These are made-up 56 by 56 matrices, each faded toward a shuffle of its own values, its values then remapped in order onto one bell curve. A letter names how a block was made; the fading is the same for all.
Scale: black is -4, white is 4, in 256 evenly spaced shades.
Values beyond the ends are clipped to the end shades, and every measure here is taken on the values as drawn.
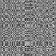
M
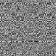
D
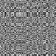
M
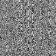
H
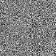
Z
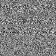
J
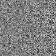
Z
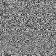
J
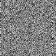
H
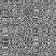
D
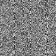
H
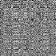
D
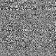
Z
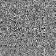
Z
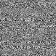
J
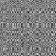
M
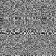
D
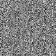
H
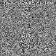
Z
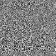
Z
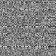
D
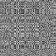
M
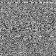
J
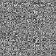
Z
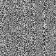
H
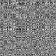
D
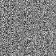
H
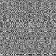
D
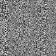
H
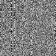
H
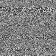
J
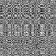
M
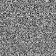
J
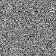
J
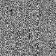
H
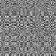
M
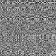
D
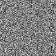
H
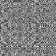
D
